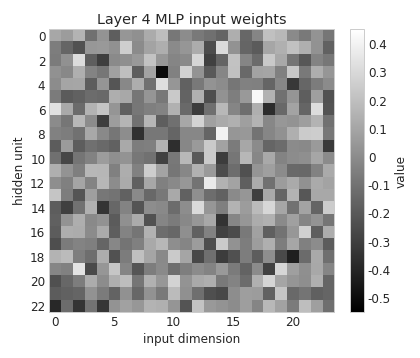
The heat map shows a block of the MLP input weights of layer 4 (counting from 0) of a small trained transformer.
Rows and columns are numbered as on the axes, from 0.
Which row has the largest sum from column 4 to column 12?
20
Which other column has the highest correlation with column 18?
12
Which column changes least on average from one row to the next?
16
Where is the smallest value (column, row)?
9, 3
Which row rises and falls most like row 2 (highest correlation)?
0
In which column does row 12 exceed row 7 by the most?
4
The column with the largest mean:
22
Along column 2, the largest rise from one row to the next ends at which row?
2
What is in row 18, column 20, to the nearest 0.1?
-0.4
